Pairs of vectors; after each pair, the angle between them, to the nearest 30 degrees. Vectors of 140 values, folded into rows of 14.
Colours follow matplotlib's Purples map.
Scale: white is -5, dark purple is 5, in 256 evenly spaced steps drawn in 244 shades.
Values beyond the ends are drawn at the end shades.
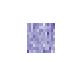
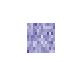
60 degrees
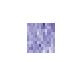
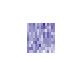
30 degrees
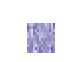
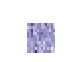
150 degrees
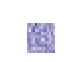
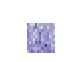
60 degrees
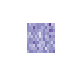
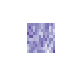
90 degrees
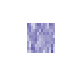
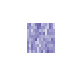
60 degrees
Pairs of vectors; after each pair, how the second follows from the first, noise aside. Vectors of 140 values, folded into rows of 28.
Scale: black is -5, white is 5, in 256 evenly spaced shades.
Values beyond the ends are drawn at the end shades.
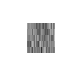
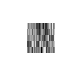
scaled up.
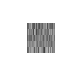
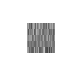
negated.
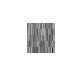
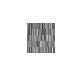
negated.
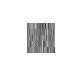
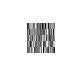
scaled up.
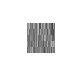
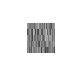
wrapped around, negated.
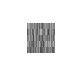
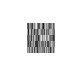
wrapped around, scaled up.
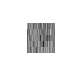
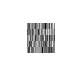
wrapped around, scaled up.
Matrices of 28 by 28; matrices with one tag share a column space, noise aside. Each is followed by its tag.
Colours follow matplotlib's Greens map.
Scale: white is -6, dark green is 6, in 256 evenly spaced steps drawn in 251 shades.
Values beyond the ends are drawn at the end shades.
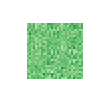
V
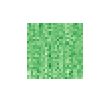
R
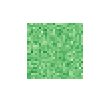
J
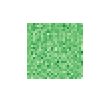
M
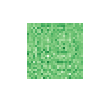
M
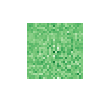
M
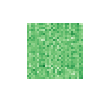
R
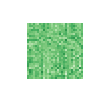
R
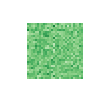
V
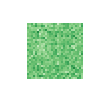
V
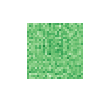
V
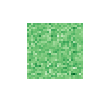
J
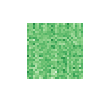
R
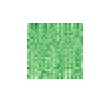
R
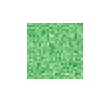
J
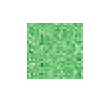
J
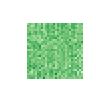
R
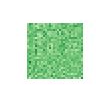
V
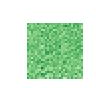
V
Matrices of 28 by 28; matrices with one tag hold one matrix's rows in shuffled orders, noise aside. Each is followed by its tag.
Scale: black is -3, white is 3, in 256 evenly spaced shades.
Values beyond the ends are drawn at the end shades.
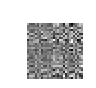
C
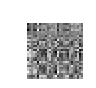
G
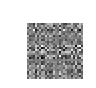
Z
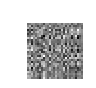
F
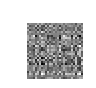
Z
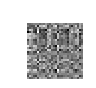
G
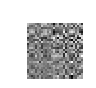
C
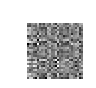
G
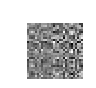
C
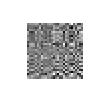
C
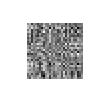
F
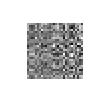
C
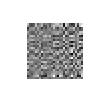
C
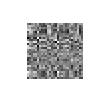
G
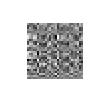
G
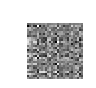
G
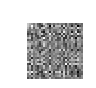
F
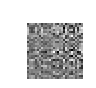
C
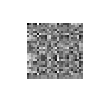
G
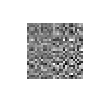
C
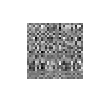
Z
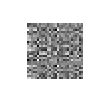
G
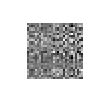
C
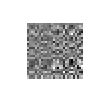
C
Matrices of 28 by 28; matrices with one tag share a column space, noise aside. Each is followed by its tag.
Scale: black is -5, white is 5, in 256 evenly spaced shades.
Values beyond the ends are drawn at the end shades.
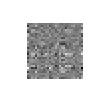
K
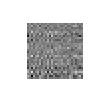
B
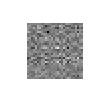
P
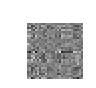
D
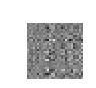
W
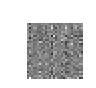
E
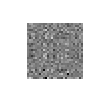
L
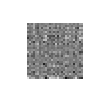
E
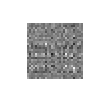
K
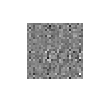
D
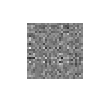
P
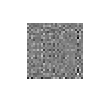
L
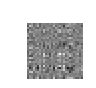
K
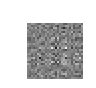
P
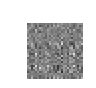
K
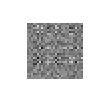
P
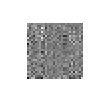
E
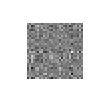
D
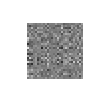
P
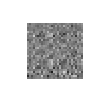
B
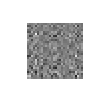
B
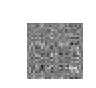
K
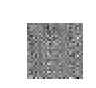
E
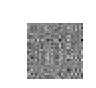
W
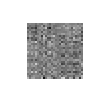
E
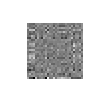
L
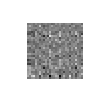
B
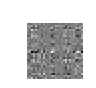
D
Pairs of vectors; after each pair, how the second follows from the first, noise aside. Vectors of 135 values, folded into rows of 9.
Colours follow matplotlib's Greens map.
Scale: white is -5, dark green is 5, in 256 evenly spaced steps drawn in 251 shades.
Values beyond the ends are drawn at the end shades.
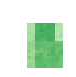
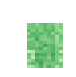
reversed, partly zeroed.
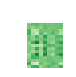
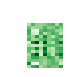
scaled up.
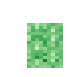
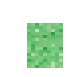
reversed, partly zeroed.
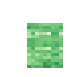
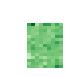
wrapped around, negated, partly zeroed.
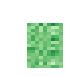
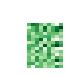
wrapped around, scaled up.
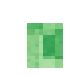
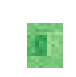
reversed, partly zeroed.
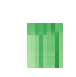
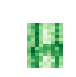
wrapped around, scaled up.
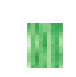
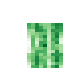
scaled up.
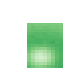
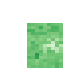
wrapped around, partly zeroed.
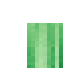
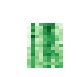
reversed, negated, scaled up.
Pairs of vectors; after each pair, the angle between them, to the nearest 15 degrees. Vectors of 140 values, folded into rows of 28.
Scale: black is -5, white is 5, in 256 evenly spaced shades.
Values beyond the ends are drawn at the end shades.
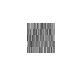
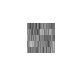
135 degrees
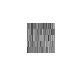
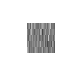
135 degrees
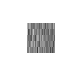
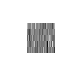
75 degrees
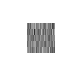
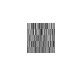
135 degrees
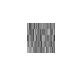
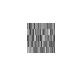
30 degrees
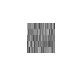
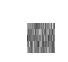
60 degrees
